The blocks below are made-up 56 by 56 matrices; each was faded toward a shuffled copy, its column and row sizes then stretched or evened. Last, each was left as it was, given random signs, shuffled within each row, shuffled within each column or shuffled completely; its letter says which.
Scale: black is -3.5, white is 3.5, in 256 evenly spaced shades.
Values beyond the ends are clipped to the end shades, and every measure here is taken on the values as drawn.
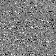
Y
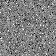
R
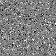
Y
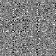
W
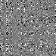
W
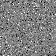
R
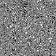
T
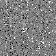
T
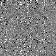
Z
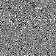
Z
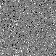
R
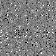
Z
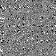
Z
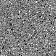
R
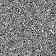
R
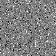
T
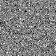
Y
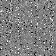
T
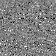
Y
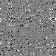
Z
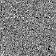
Z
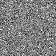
R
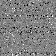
Y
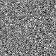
Z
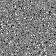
R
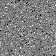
R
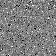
R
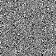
T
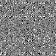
W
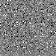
Z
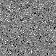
R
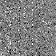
T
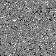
Y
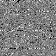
Y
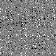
Z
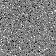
R
